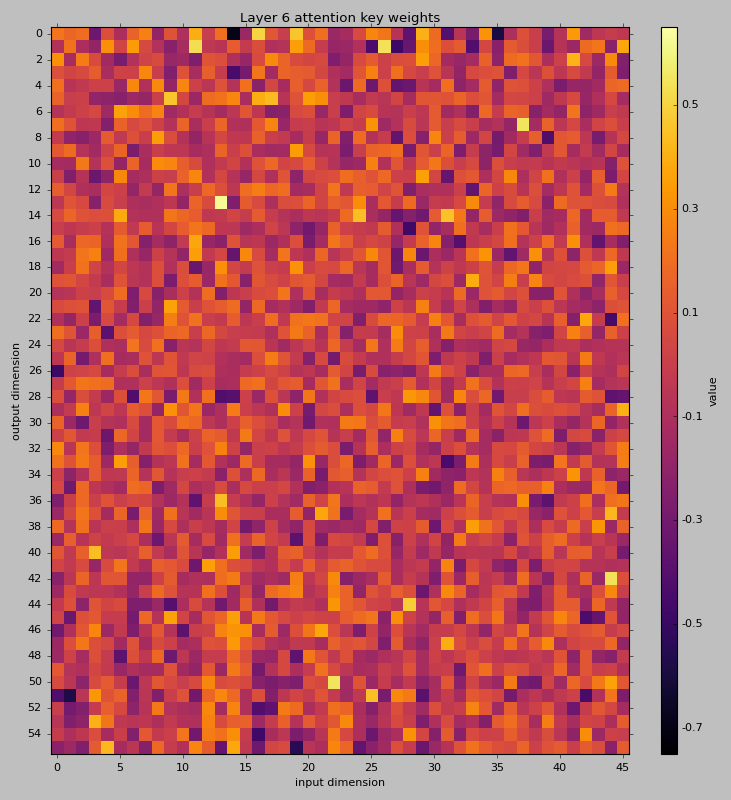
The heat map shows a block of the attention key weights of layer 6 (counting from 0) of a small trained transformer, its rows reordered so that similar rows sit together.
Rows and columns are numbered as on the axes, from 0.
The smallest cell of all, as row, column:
0, 14
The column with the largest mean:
22
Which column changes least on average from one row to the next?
40
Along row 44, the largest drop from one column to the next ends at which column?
29
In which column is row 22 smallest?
44
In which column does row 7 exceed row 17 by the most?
37
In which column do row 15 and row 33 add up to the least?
31
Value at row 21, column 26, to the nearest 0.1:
-0.2
